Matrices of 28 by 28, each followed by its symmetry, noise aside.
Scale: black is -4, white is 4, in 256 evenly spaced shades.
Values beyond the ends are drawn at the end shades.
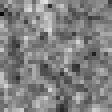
no symmetry.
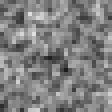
no symmetry.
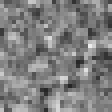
antisymmetric.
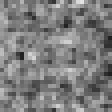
mirrored top to bottom.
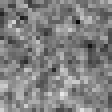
no symmetry.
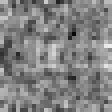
mirrored top to bottom.
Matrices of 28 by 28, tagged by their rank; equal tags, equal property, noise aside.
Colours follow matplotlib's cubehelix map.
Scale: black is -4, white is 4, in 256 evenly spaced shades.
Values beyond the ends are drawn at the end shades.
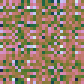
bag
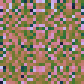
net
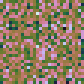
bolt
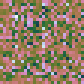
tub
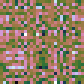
net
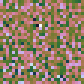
tub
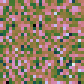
tub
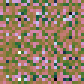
bag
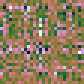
bag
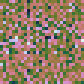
tub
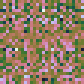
net
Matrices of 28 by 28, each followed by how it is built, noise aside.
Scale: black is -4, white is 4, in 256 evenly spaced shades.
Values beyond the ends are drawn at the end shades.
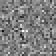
low rank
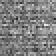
blocks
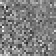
lower triangular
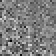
lower triangular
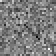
diagonal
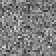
noise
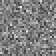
noise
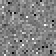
sparse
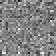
low rank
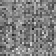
blocks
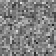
repeating columns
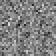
repeating columns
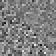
lower triangular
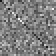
diagonal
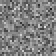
noise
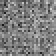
blocks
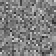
noise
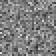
noise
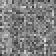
blocks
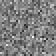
noise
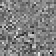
lower triangular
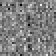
low rank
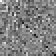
diagonal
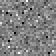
sparse
